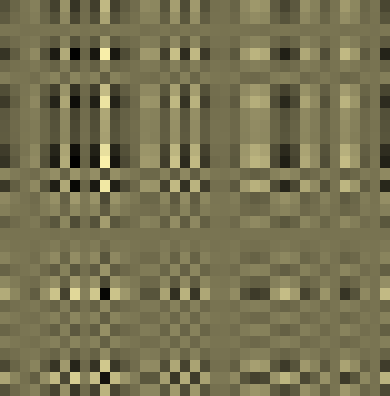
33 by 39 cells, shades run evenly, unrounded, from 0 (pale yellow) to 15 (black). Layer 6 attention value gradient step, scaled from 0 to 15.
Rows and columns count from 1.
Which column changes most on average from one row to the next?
11
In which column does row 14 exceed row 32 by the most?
8
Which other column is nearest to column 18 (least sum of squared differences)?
35
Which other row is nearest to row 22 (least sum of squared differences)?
18
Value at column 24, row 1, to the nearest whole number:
9
